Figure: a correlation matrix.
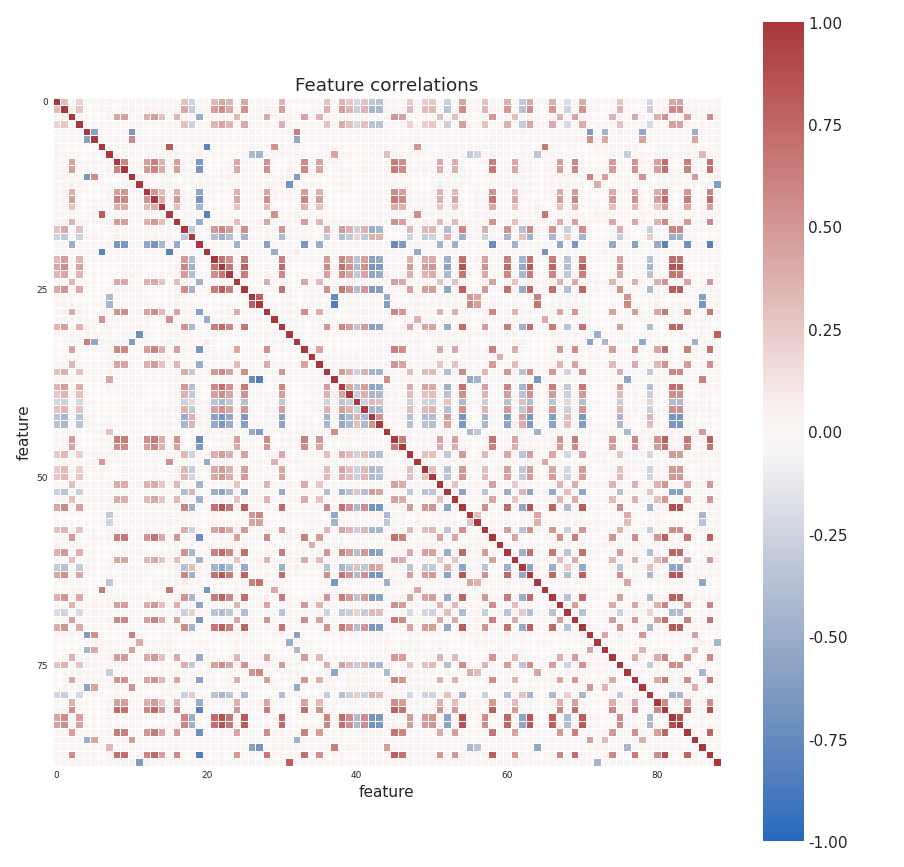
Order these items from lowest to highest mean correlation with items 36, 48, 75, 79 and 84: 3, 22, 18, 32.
18, 32, 3, 22
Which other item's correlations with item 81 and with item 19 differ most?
87
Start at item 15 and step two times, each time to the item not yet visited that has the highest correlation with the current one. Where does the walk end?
65
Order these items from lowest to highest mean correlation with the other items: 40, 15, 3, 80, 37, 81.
40, 37, 15, 3, 80, 81
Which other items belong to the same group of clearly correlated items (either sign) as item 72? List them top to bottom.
11, 31, 88
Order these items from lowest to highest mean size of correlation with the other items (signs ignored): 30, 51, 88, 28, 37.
88, 37, 51, 28, 30
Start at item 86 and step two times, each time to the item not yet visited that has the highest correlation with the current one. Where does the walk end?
44
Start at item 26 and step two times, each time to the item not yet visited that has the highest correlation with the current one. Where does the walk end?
64
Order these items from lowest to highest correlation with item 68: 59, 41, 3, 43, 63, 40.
63, 41, 3, 59, 40, 43
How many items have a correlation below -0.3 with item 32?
6
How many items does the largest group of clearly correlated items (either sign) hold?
33
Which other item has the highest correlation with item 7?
37
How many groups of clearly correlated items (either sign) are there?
7
